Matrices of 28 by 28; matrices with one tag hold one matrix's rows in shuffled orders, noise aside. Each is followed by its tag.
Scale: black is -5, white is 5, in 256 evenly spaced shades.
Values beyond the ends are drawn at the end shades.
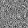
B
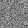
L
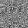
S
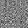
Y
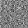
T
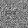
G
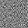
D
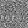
Y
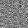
S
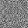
D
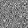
B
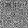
G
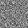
Y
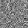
L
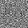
Y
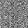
T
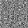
T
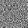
D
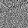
D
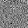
D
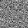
S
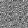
S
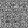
G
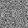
Y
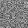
L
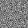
B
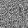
S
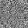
L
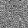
S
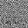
G
